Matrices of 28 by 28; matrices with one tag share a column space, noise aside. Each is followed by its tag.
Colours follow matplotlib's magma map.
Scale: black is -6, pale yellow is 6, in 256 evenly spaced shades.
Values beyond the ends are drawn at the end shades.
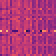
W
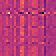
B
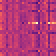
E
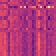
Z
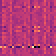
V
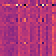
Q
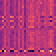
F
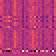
F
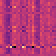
V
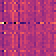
E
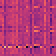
V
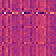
B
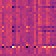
V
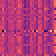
W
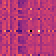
W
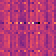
E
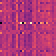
E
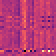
F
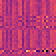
F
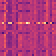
E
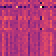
Z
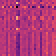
Z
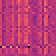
V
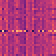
W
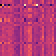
Q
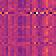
B
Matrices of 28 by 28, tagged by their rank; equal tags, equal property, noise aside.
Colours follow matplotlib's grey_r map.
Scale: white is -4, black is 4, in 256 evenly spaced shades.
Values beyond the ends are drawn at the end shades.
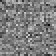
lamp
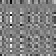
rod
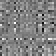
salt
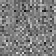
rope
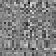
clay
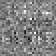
clay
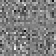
rope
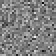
lamp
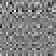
salt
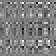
rod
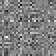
clay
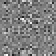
clay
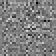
rope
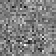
lamp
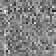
lamp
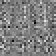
rope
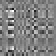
rod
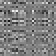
rod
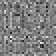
rope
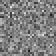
lamp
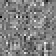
rope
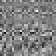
salt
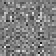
rope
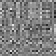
clay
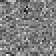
rope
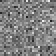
lamp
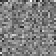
lamp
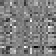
salt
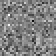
rope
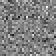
lamp
